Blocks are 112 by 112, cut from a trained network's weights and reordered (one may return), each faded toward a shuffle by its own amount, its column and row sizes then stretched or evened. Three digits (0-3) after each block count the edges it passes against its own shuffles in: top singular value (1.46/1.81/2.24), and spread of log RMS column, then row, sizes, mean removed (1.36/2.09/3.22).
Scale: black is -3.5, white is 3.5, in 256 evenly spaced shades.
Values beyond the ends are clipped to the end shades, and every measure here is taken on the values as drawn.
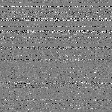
1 0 3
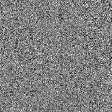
1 1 1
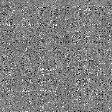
0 2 2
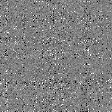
0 2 2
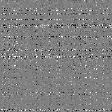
1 2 3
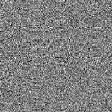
3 1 1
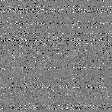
0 1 3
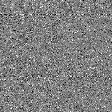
2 0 1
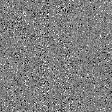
0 2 0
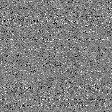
0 0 2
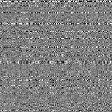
3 1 3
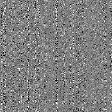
1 3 1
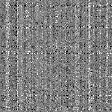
3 2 2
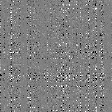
1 3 2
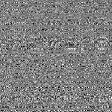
2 0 3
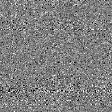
1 1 2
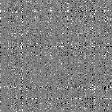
1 3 2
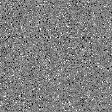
1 1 1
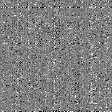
1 2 2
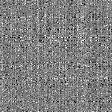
2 0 2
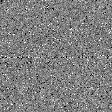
1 0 1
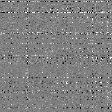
2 2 3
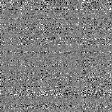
0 2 3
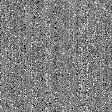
1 2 0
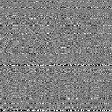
3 0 3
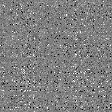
0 2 2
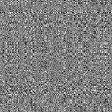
3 2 2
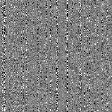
2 3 0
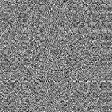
3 0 1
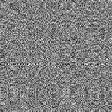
3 0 1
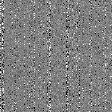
0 3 0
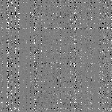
1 3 2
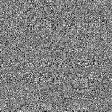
1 0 2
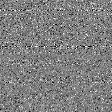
1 0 2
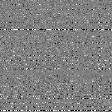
2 1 3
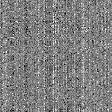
3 2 1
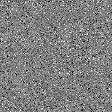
0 1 1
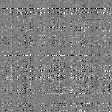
2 2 3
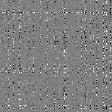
2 3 2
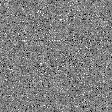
0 0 1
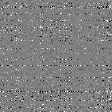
1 2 3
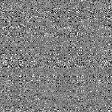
2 2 3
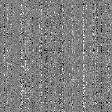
2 3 1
